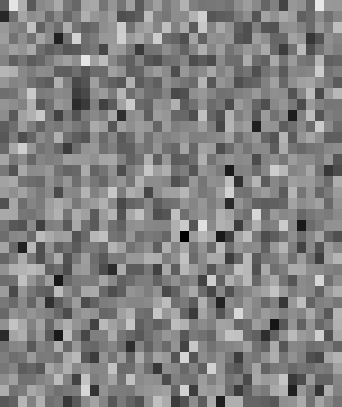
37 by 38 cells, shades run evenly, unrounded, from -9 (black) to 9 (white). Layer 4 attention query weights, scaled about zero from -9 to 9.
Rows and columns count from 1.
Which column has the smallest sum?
9
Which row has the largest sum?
18
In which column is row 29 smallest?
22
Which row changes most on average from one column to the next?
11
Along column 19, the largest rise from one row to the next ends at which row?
28
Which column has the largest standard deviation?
21
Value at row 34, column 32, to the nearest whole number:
0
